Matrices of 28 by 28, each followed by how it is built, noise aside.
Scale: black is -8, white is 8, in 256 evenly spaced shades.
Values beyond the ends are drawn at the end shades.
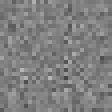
low rank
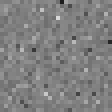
sparse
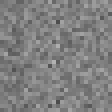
repeating rows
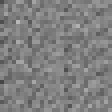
repeating rows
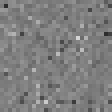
sparse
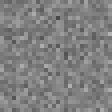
repeating rows
